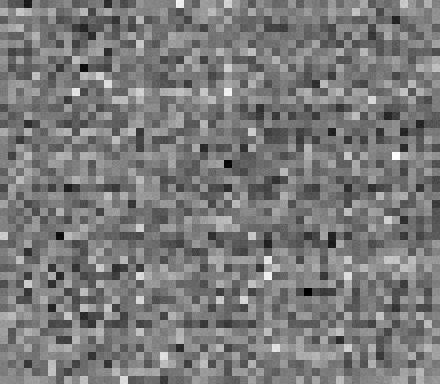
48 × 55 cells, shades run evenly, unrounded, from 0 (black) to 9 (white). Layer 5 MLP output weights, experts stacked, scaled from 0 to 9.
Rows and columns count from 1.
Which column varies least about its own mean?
6
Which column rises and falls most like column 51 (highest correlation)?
53
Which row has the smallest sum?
24
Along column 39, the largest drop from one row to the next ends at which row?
37
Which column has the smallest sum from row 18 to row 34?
38
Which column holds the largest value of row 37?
11
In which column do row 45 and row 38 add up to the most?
18
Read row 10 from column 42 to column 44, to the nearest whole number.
2 5 4
